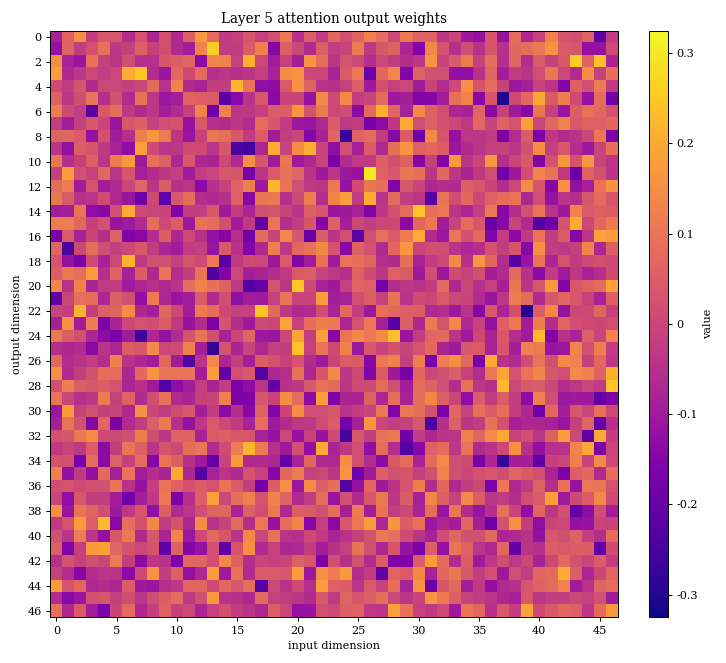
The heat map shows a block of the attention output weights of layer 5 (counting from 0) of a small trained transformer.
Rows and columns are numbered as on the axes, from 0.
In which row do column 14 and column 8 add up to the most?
8
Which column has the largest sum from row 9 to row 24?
46
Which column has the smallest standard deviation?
35
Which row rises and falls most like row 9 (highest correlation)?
17
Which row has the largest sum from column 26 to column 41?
37
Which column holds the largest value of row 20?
20
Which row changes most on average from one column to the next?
39
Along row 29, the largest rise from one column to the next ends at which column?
22
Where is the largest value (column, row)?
26, 11
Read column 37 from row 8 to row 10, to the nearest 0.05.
-0.15 0 -0.05
